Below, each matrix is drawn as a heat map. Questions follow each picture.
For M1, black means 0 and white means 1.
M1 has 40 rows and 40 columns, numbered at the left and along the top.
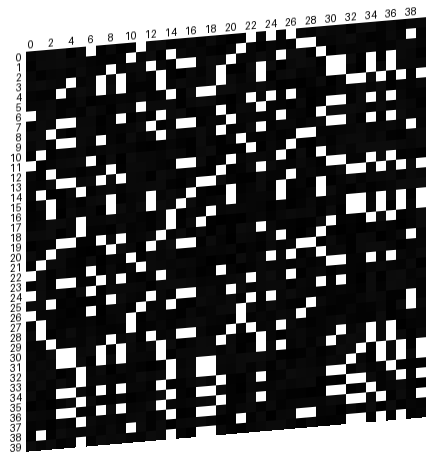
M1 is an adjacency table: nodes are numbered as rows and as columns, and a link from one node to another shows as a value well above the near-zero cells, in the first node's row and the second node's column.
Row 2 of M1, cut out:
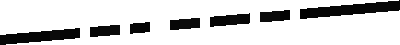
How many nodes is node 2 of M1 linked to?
7
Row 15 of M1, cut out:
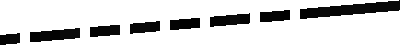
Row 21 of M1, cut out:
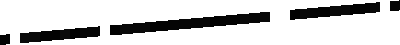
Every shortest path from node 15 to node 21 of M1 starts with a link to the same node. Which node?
node 29
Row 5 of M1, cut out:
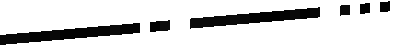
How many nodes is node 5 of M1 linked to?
8
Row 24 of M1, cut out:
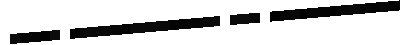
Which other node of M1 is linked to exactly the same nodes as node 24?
node 11
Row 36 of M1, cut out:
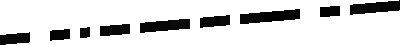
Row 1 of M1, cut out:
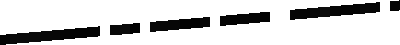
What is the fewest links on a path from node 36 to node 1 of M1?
7
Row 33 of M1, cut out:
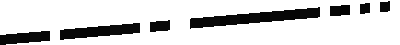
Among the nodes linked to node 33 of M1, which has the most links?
node 14
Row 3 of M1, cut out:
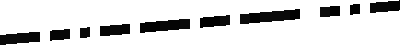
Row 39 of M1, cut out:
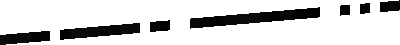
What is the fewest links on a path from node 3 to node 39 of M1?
7
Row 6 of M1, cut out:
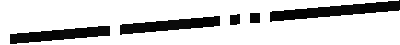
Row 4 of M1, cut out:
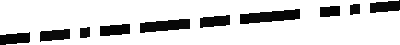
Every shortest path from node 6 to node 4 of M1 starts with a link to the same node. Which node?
node 22
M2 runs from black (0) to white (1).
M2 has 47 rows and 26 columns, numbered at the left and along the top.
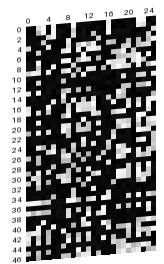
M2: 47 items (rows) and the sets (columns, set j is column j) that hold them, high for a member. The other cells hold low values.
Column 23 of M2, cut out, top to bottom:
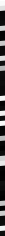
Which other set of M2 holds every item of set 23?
22
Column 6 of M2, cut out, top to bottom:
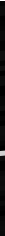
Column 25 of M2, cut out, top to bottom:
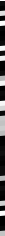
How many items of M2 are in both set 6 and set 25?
0
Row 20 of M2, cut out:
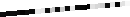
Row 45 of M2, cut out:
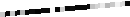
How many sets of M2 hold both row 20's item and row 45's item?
7
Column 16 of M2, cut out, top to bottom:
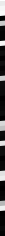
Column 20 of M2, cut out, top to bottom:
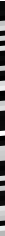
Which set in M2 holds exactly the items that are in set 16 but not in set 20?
5
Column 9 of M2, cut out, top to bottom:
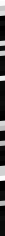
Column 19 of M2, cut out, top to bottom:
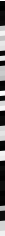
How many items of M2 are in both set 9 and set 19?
3
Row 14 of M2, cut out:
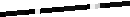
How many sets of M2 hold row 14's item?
3
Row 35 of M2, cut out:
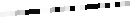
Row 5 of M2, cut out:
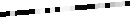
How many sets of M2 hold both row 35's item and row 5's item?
8
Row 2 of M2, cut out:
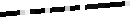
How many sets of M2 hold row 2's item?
6
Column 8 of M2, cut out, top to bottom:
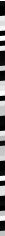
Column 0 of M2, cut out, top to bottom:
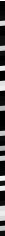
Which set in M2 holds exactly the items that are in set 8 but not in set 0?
14
